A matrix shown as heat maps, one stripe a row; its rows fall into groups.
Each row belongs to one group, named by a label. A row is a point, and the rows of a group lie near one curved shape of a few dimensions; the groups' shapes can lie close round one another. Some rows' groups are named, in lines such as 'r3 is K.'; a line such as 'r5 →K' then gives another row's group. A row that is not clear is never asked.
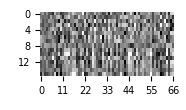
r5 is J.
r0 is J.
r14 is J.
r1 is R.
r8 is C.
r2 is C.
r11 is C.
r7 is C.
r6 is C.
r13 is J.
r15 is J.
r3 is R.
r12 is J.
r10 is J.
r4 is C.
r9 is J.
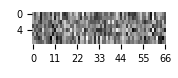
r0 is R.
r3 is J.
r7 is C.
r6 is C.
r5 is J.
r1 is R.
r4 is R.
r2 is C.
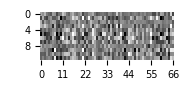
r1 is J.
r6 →C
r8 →C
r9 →J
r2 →C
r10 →J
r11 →J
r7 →J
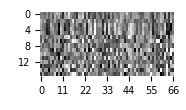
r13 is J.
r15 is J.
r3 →C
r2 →C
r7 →J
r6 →J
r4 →C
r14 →R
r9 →J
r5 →C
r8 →R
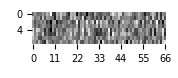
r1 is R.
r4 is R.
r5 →R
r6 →C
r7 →J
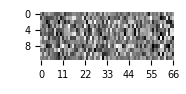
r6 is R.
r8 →C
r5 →J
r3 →R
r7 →C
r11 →C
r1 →J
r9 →R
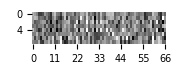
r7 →R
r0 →C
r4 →C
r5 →R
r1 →C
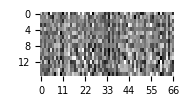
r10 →J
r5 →J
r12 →R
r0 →R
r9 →R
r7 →J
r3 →J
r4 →C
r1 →J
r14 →R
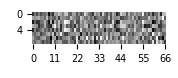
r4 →J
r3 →C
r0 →J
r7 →R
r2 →J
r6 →C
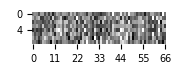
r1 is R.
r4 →J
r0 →R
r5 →R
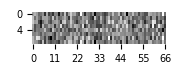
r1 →C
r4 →C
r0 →C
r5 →R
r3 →R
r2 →C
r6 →R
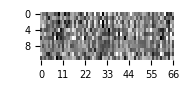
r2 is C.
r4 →J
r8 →R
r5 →R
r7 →R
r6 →J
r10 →C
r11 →J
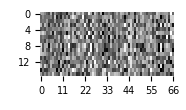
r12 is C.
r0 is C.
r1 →J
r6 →J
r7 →J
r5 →C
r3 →R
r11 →J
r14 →J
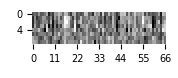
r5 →J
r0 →J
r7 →C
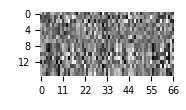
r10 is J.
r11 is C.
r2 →R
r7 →C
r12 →J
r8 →C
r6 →J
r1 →J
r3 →C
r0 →C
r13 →R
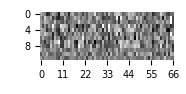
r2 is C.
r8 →R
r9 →C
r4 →C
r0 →C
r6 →J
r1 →R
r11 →C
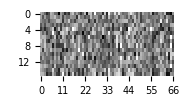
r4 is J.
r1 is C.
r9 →C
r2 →R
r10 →J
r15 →C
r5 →C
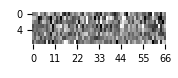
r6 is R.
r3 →J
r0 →J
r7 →J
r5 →C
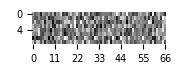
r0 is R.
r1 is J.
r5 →R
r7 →R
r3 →R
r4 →R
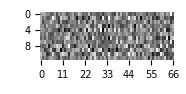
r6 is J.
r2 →C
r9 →J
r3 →J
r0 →C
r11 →C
